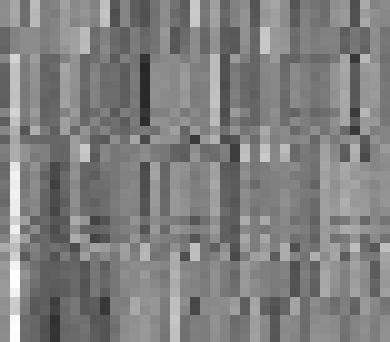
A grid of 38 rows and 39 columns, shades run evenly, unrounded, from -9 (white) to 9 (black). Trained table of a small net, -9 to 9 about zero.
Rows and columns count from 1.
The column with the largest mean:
6
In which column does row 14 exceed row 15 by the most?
15
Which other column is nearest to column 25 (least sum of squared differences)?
29
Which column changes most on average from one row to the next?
20
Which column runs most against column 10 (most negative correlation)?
14
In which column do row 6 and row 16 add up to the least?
27
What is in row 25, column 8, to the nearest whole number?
-3
